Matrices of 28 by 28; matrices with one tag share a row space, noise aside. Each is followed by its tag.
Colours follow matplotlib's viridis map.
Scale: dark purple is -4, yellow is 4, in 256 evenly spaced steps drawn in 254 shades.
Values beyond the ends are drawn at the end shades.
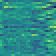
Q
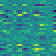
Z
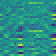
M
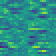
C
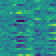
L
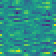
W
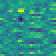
M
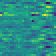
Q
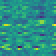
Z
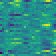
W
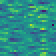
C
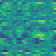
Z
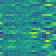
Q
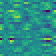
W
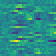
L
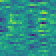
C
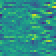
Q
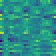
W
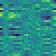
W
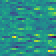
L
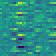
L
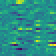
L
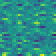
Z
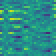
W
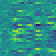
L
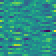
W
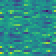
W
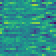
Q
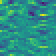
C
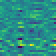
M
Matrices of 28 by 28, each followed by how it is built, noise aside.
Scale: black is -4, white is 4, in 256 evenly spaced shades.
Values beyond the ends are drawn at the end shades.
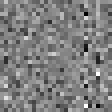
uneven columns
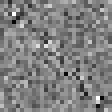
banded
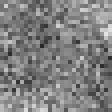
smooth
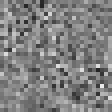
block diagonal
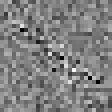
banded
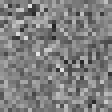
block diagonal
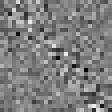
banded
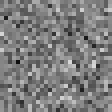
noise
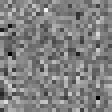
uneven columns
